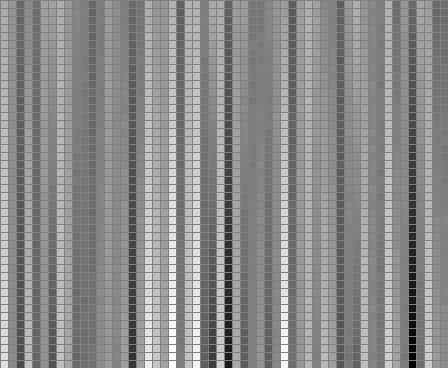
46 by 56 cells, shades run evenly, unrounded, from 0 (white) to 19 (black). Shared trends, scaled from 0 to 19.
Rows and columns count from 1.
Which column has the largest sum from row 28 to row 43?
52
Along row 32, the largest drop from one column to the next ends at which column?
30
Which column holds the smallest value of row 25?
22
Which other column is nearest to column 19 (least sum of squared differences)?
1
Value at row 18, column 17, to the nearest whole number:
13
